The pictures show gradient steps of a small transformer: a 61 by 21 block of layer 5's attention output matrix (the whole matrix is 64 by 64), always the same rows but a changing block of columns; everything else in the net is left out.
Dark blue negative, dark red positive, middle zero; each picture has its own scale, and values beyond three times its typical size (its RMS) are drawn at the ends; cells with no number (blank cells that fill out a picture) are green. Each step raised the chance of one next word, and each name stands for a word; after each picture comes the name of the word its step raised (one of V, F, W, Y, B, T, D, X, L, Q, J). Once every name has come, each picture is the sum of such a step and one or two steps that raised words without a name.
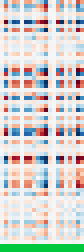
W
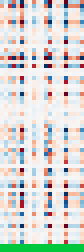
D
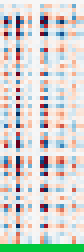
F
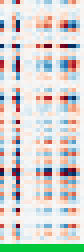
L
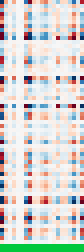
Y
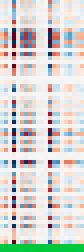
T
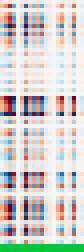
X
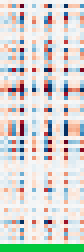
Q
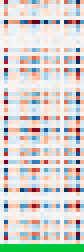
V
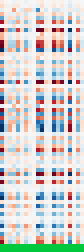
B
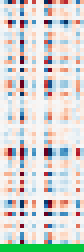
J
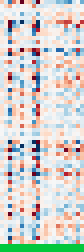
J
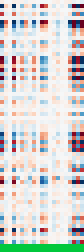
W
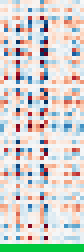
B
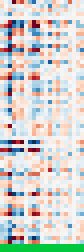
J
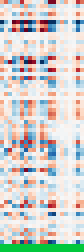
J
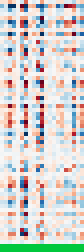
D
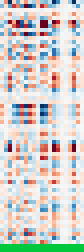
J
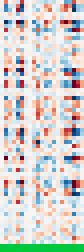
W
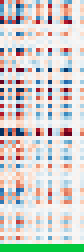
Q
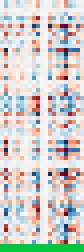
X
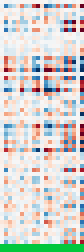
Q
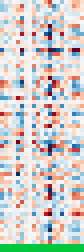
X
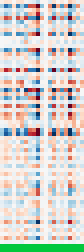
Q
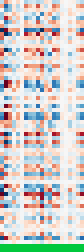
T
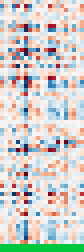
D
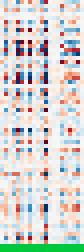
B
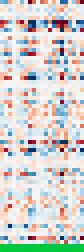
J
